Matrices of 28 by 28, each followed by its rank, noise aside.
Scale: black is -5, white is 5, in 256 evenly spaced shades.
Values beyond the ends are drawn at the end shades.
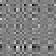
two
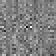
four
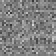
six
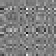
two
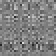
three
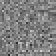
four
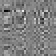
two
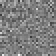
eight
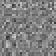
four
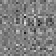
three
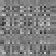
two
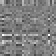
three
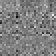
four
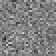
six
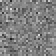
six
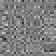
four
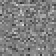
eight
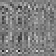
three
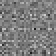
four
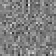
six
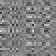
two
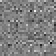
six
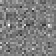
six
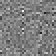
six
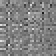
four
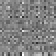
four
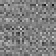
three
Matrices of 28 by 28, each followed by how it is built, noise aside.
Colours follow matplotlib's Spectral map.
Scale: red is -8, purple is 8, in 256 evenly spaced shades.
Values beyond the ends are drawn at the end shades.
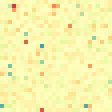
sparse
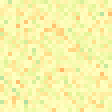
Toeplitz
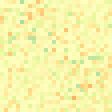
block diagonal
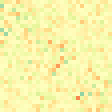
block diagonal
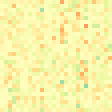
uneven columns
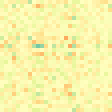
low rank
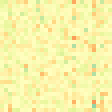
uneven columns
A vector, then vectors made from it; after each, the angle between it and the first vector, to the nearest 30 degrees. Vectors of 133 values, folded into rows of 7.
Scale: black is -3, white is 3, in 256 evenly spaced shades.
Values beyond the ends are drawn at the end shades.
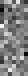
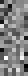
60 degrees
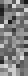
30 degrees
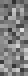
90 degrees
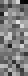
60 degrees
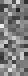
30 degrees
